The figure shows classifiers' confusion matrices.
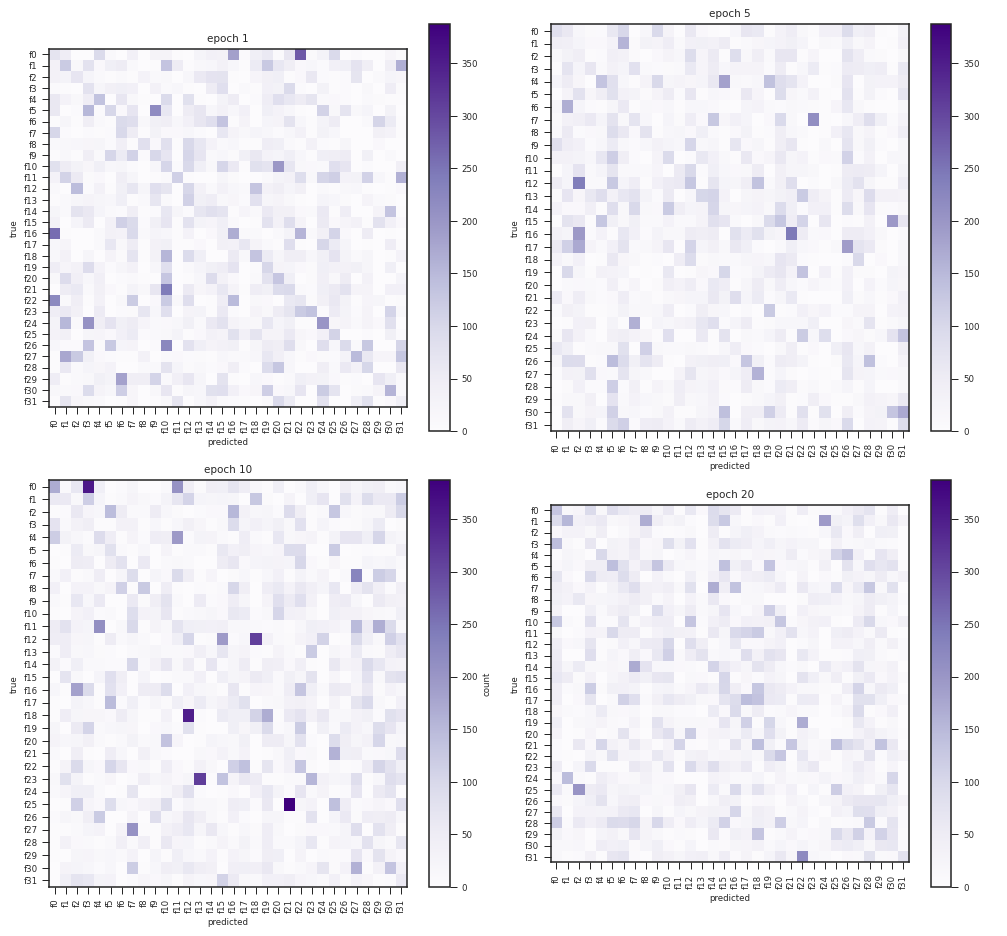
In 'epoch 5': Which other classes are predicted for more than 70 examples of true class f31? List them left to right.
f5, f6, f15, f26
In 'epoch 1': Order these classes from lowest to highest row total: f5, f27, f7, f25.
f7, f25, f27, f5
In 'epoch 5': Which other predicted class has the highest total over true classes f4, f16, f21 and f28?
f2
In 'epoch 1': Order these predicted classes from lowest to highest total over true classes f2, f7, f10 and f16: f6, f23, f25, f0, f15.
f23, f6, f25, f15, f0
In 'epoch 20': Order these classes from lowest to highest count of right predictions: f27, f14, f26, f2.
f2, f26, f27, f14
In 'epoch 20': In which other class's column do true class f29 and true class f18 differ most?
f25
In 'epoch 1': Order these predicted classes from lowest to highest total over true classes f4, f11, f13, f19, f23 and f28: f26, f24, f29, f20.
f29, f26, f24, f20
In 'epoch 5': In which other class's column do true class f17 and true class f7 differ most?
f23
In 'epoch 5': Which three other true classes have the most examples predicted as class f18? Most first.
f27, f12, f16
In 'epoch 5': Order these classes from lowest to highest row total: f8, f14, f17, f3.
f8, f3, f14, f17
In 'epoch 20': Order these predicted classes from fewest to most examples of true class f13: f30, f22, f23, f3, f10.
f30, f23, f22, f3, f10
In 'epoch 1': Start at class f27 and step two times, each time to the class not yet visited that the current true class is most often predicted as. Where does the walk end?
f31
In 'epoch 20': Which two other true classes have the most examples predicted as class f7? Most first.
f14, f28
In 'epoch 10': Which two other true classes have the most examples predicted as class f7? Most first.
f27, f30
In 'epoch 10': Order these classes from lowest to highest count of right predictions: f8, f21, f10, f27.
f21, f10, f27, f8
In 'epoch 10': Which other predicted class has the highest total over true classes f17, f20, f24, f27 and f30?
f7
